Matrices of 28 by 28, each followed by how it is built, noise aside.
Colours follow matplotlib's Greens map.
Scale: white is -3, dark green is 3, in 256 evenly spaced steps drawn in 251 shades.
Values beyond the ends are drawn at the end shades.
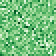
banded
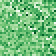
upper triangular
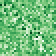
banded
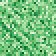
Toeplitz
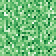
repeating rows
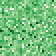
sparse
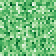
low rank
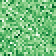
Toeplitz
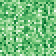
blocks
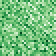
Toeplitz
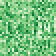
blocks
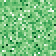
sparse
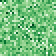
banded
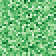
repeating rows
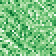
Toeplitz
